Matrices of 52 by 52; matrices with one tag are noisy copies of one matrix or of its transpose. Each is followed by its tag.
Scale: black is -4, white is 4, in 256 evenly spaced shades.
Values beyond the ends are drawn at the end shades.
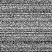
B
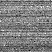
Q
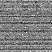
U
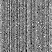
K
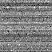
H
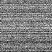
B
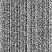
K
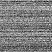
Q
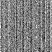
U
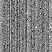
K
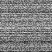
B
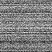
B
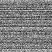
K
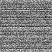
K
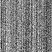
Q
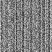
U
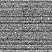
U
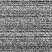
Q
